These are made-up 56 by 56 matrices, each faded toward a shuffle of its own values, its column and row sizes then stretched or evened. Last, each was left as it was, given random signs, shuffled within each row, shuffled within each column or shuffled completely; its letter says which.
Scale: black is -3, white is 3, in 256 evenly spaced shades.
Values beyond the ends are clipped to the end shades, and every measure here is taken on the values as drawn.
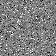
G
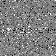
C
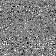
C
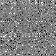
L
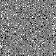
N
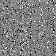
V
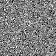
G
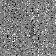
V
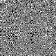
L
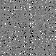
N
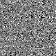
N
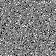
G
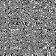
L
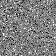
G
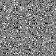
L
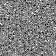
G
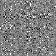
L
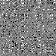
L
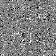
N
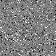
C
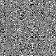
L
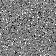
G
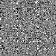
N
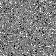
G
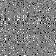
L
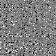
N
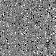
V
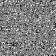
C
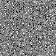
V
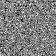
G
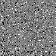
N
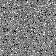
G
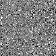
N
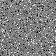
G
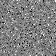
G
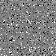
N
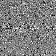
C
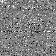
C
